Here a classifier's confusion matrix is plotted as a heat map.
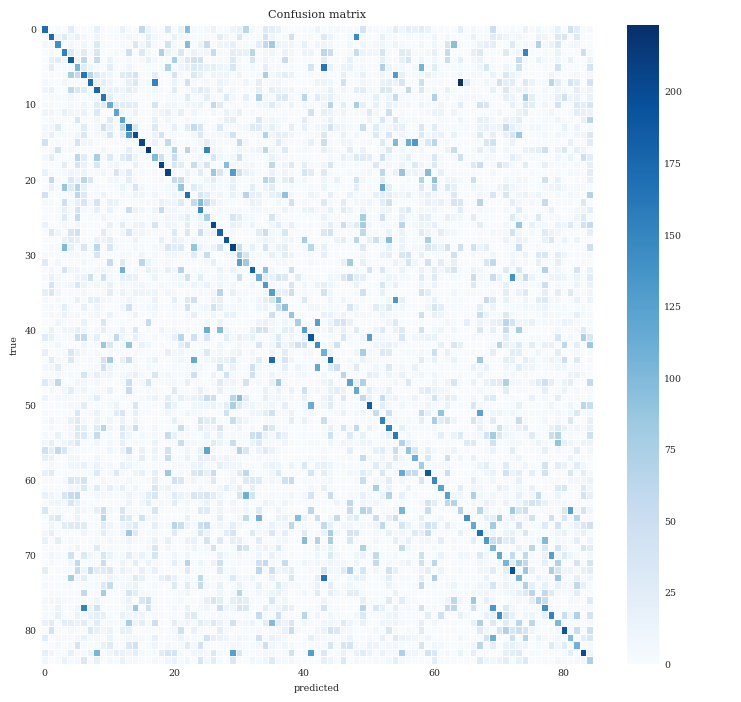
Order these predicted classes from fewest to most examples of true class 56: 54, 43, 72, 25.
43, 72, 54, 25
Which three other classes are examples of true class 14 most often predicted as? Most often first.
13, 73, 34
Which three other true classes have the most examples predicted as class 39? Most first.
65, 42, 33
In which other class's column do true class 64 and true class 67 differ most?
81
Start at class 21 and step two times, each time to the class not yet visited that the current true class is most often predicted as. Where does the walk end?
60
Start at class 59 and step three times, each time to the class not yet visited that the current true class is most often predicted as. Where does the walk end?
35
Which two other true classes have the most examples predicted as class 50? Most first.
41, 64
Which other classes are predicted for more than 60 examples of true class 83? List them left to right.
8, 29, 41, 55
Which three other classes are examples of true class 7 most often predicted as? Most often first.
64, 17, 78
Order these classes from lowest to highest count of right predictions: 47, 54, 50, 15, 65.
47, 65, 54, 50, 15
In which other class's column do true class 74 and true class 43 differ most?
49
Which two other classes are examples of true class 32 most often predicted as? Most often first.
12, 34
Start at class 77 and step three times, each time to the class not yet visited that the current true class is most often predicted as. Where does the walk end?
69
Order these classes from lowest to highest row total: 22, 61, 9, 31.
61, 31, 9, 22
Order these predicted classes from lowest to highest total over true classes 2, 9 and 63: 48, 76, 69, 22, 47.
48, 69, 47, 76, 22
